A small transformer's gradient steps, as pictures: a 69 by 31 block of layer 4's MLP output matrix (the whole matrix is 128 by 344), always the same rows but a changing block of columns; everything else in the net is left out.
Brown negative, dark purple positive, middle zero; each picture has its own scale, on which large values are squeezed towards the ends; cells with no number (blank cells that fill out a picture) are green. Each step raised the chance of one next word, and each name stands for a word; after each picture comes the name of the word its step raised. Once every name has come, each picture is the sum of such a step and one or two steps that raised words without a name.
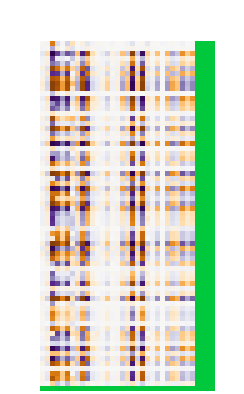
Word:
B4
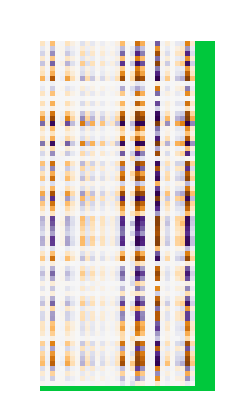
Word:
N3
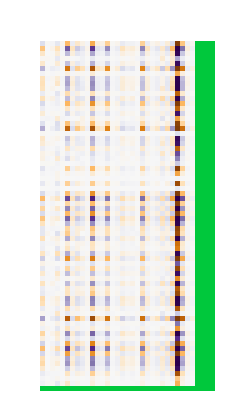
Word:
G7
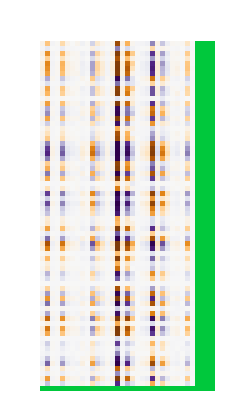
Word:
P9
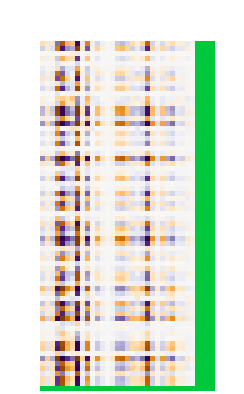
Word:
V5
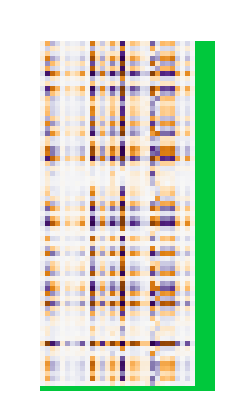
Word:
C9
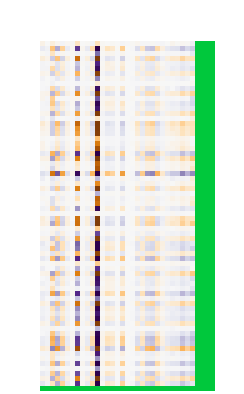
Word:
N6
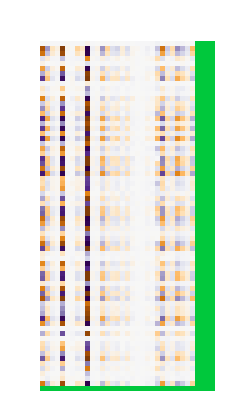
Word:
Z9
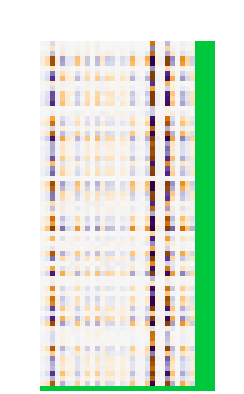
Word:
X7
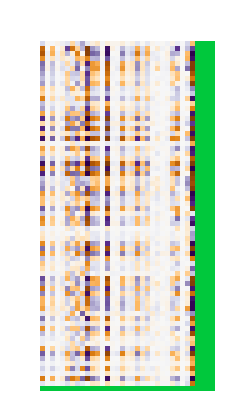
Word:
Z9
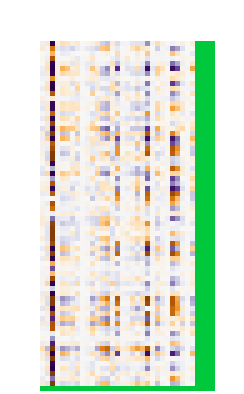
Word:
G7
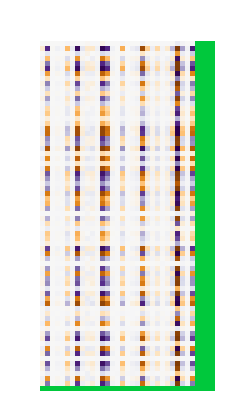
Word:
N6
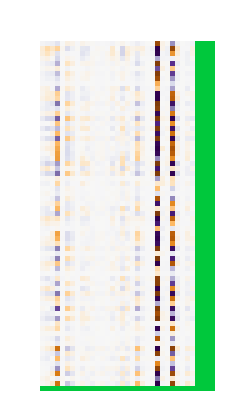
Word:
Z9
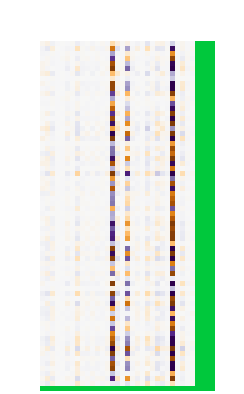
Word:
N6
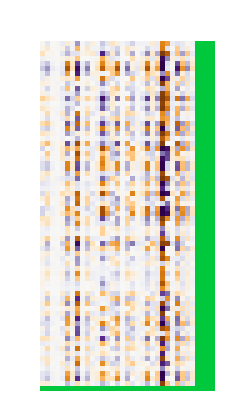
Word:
P9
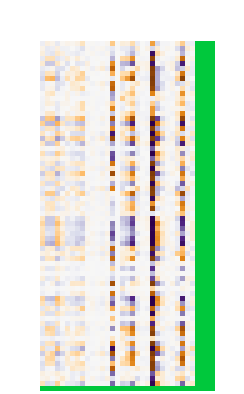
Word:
N3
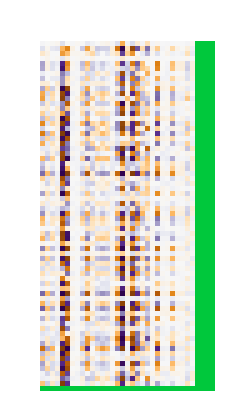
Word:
N6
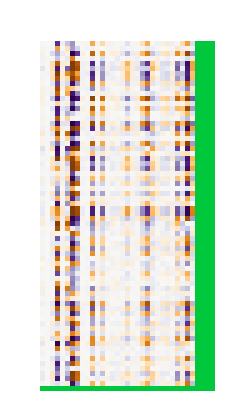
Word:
C9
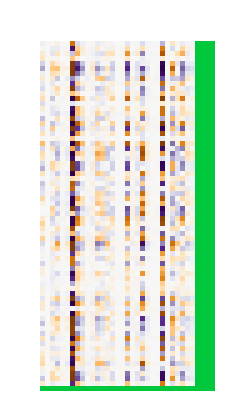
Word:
P9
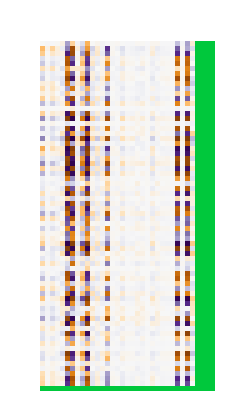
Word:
Z9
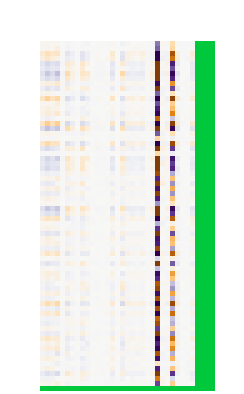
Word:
C9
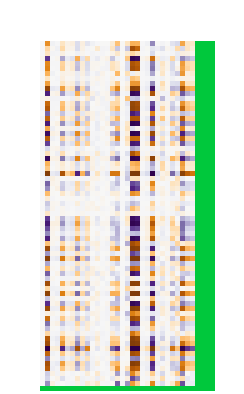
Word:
N6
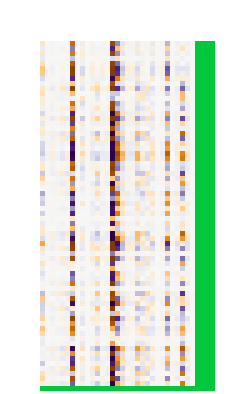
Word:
P9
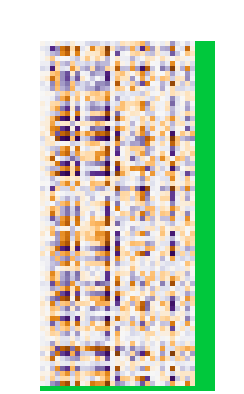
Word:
Z9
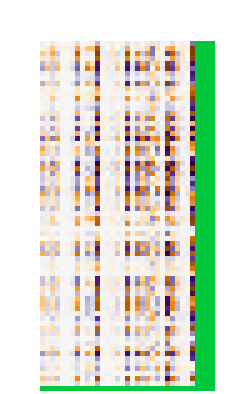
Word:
Z9
